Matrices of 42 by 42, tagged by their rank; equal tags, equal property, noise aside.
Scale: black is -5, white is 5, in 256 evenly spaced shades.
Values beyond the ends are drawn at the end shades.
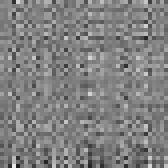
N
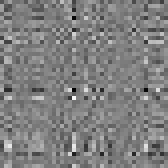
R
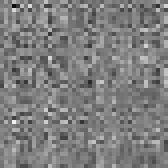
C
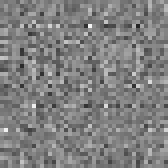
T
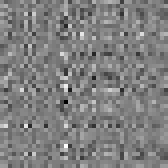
C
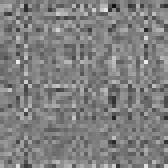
C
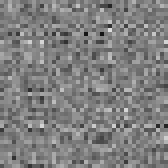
C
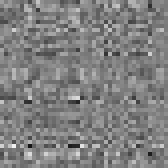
N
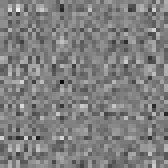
C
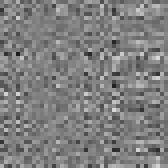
N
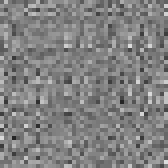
C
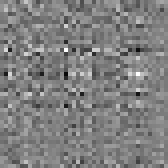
N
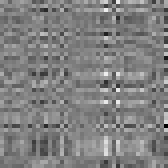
R
